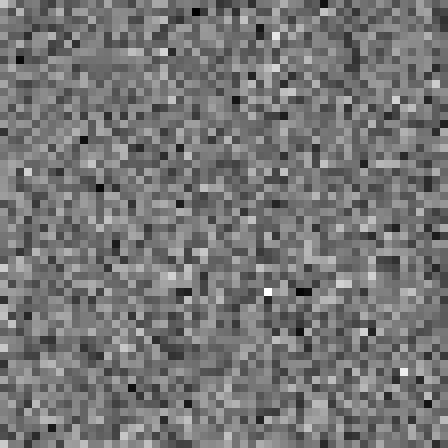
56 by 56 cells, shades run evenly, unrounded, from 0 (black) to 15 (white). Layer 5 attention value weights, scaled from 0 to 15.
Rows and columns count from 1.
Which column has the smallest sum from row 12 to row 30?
54
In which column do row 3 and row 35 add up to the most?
21
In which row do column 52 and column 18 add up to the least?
31
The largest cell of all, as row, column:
37, 34
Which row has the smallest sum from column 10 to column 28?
49
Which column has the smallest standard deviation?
27
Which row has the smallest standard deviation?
12
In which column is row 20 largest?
24
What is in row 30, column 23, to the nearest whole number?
9
